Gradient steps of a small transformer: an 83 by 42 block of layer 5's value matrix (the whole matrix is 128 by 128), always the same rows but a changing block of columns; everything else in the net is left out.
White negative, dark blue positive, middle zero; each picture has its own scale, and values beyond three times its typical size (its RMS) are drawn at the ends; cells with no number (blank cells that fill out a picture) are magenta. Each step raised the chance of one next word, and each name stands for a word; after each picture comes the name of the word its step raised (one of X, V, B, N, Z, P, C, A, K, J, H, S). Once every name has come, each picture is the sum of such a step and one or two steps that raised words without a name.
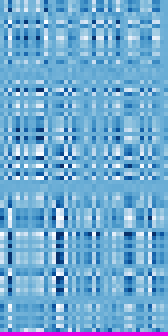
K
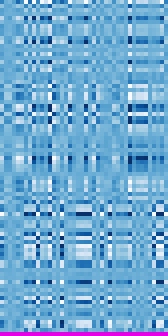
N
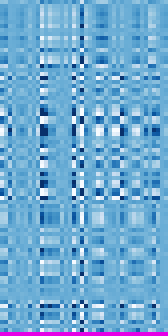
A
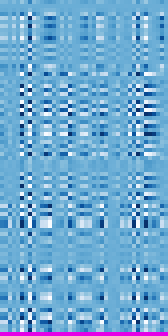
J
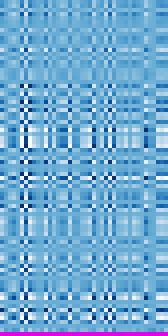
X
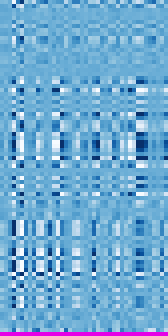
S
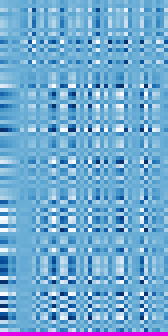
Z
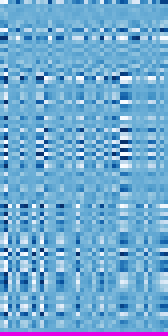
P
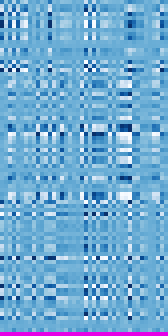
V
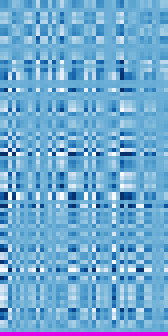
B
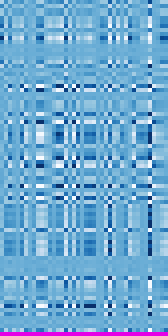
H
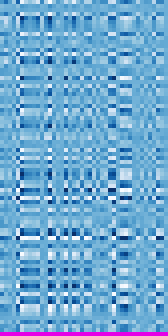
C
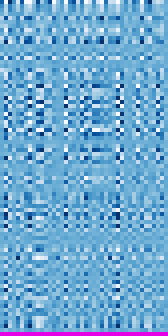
V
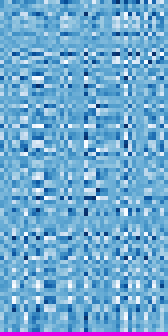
C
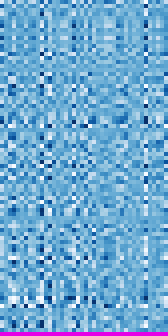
H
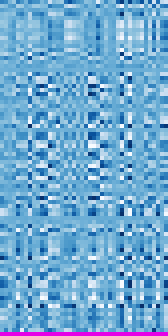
H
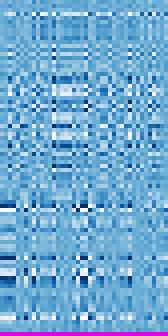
J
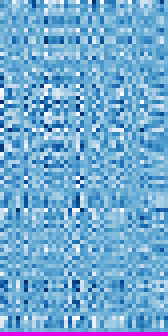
X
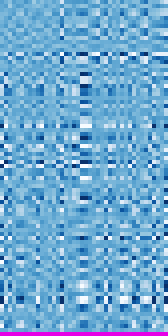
C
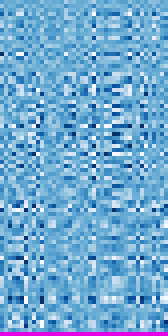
J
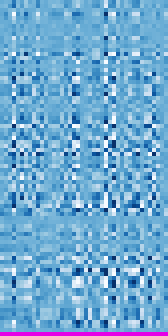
B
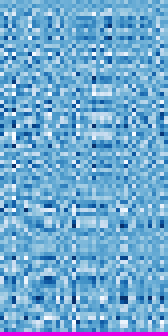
J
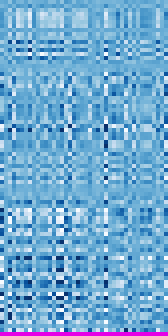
Z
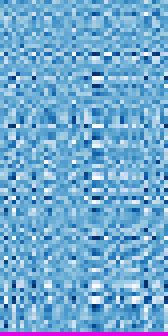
C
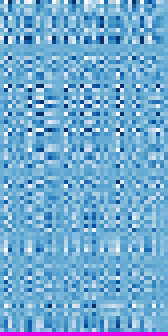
H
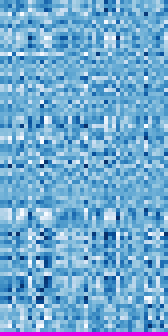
K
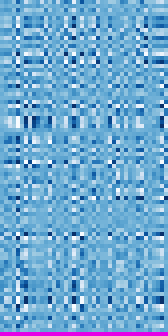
C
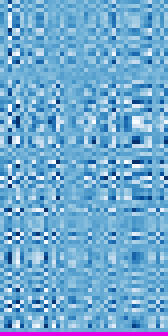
X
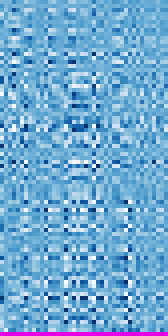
Z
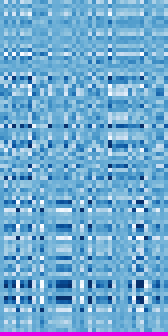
C
